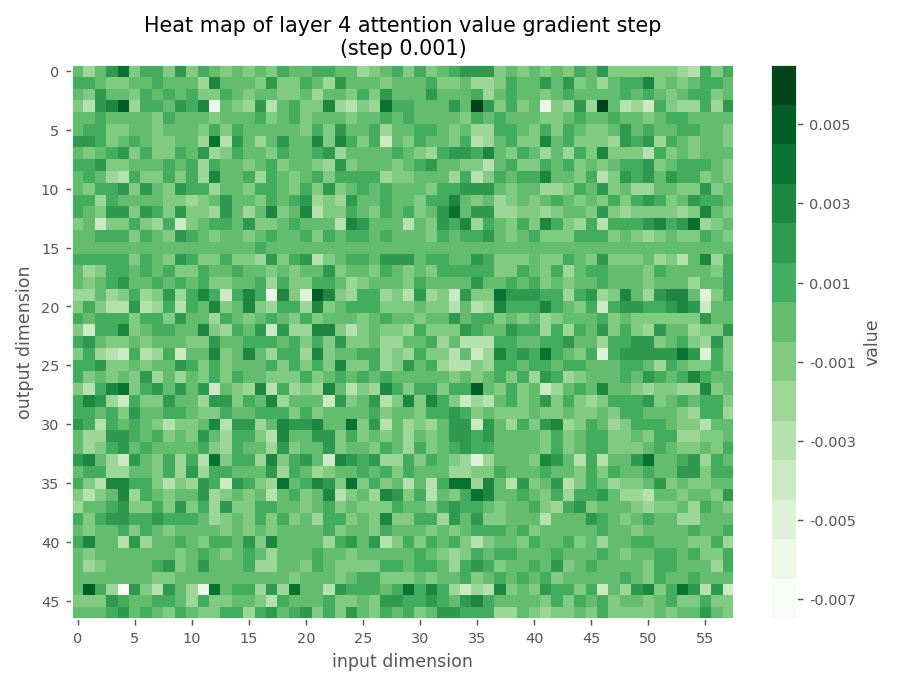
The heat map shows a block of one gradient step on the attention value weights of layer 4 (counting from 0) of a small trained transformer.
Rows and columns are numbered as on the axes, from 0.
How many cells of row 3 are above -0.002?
41
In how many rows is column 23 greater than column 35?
18
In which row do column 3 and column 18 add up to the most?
35
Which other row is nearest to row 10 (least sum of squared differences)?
14
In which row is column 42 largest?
30
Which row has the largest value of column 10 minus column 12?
3
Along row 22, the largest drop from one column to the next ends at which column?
17
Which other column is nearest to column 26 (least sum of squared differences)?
5
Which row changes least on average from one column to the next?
15
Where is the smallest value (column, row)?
4, 44
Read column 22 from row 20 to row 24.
-0.001 0 0.003 -0.001 -0.001
